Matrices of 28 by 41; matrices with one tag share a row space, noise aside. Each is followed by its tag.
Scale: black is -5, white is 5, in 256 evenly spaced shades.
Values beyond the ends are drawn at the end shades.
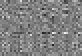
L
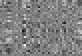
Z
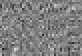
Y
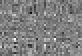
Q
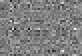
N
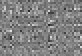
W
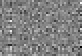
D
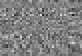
Y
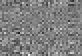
Y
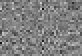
Y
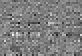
W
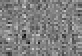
Z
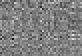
Y
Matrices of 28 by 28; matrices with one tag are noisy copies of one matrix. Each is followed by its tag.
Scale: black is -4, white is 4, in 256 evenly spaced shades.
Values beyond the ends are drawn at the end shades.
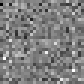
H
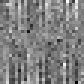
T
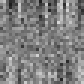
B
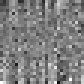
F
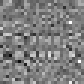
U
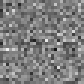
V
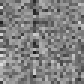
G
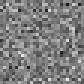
H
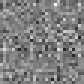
V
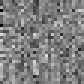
G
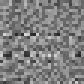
U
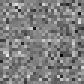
H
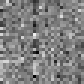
G
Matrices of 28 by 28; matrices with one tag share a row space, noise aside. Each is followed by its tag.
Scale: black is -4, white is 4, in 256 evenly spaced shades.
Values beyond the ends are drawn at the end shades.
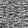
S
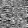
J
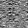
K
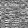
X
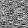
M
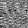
S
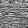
X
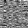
S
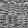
S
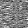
J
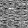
S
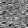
K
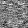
M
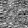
S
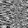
J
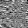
J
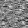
M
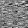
M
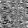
J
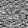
K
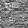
X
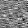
M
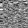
S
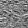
S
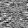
J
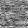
X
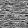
X
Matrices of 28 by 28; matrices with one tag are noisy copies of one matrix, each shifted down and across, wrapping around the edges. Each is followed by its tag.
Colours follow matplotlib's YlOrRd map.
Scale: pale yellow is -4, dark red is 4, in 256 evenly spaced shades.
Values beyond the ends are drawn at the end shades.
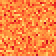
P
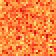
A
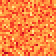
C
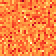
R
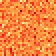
R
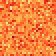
C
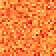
P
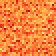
C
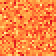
A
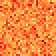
P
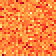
C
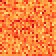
A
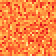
A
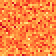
C
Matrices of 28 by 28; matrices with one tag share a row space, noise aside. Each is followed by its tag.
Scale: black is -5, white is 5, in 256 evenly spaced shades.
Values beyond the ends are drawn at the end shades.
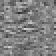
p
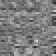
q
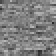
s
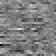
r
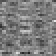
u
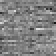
s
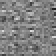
q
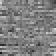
s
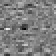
p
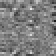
q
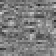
s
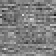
s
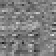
q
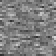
u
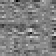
q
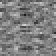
u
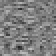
p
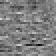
r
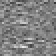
p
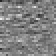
r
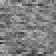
r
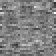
u
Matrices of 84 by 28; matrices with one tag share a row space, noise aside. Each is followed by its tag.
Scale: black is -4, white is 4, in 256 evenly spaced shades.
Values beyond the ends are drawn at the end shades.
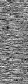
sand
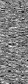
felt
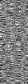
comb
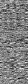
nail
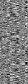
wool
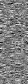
comb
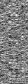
felt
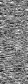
comb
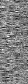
sand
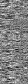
sand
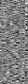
wool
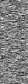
felt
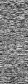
nail
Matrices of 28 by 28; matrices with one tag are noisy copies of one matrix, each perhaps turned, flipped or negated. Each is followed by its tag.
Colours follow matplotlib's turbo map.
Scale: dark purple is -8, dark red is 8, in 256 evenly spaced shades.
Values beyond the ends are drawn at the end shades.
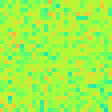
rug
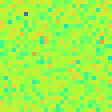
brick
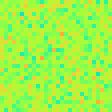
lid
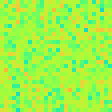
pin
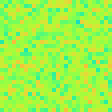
brick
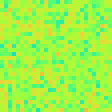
pin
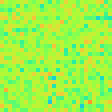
pin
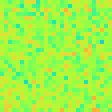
rug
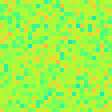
brick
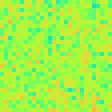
pin
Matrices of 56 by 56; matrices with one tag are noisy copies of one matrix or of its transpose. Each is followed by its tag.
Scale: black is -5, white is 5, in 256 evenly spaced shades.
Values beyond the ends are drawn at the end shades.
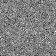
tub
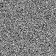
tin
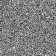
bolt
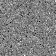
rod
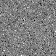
tub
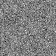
tub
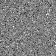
bolt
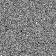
rod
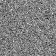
tin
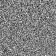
bolt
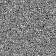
tin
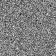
bolt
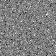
bolt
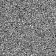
tub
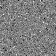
bolt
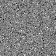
rod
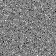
tin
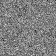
tub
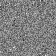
bolt
